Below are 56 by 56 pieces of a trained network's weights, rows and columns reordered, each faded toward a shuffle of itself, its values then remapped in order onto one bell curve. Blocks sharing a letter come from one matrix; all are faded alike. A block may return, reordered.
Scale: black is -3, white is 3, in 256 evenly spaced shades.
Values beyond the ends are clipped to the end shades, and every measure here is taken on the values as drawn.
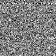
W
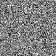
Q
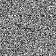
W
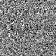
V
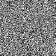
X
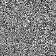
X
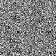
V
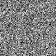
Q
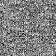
V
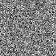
X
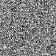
X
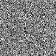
X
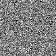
X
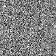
X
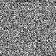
V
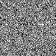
W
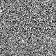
W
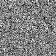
W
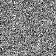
X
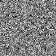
Q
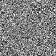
X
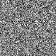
W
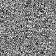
Q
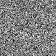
W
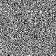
Q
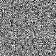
X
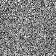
W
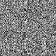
V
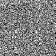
V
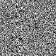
X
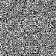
V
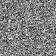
W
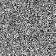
X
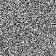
W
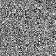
X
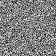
Q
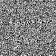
W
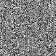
X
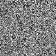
X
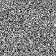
Q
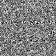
W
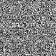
V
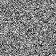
Q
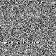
W
